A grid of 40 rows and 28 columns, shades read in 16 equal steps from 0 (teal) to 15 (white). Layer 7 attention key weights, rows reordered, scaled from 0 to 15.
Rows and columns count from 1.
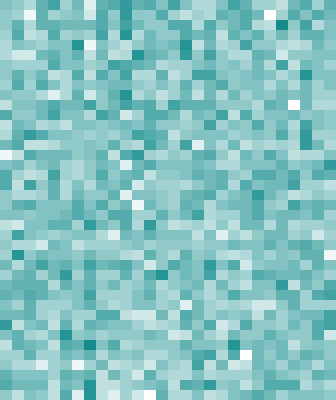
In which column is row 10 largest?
5
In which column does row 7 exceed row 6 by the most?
16
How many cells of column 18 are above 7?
14
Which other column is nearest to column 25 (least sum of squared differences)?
1
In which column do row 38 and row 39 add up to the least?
8
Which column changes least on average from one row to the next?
6
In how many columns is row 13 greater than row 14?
15
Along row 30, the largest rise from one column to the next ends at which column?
9
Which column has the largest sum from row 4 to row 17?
25
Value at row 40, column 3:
7
